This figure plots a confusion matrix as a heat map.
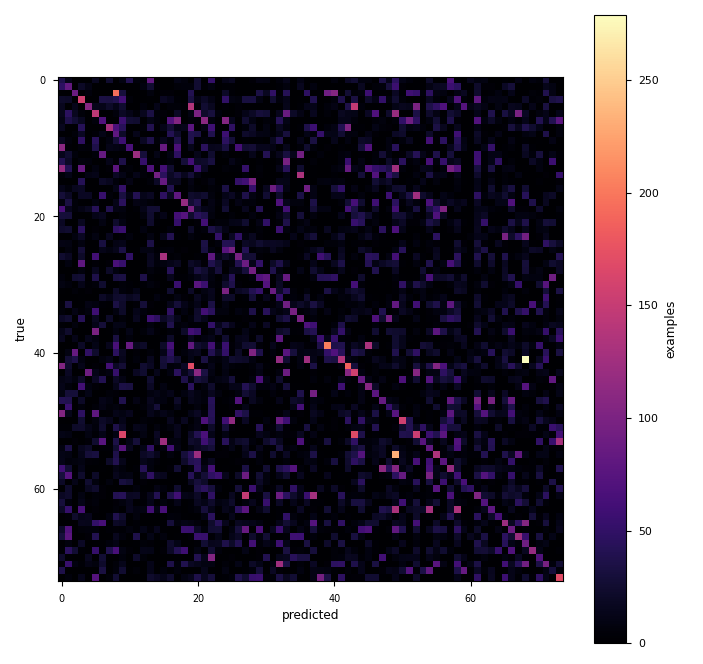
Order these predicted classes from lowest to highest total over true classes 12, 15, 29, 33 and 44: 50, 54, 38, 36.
36, 38, 50, 54
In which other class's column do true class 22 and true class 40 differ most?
28
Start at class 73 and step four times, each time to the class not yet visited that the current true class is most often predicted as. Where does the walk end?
68
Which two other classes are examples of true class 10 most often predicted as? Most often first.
0, 15
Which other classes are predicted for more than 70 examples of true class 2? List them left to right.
8, 39, 40
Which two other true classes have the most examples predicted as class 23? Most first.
58, 65
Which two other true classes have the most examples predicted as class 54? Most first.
63, 58
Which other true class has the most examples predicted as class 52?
17
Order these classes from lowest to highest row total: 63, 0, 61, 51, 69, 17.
0, 51, 69, 17, 63, 61
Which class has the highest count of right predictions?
39
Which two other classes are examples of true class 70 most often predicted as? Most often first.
22, 47
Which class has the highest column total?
49
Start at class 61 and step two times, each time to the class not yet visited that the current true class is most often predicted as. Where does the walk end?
3
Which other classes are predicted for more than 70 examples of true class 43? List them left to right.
4, 20, 33, 42, 52
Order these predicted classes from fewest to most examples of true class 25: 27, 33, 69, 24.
33, 69, 27, 24
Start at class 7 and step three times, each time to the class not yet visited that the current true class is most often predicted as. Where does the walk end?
56
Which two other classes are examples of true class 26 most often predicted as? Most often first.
15, 22
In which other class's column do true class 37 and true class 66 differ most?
5
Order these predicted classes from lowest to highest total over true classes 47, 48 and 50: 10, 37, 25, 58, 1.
10, 37, 58, 1, 25
